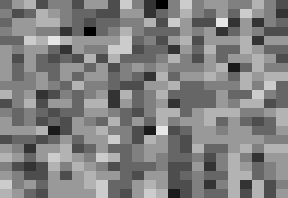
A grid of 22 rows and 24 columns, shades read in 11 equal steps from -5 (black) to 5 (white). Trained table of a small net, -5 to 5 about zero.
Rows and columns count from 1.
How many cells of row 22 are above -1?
14
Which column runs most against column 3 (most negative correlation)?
17
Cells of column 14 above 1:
6
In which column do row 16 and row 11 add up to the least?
4
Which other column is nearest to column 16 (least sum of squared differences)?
11
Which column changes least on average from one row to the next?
16
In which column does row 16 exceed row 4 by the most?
8
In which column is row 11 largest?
22
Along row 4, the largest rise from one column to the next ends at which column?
9
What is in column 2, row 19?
-2
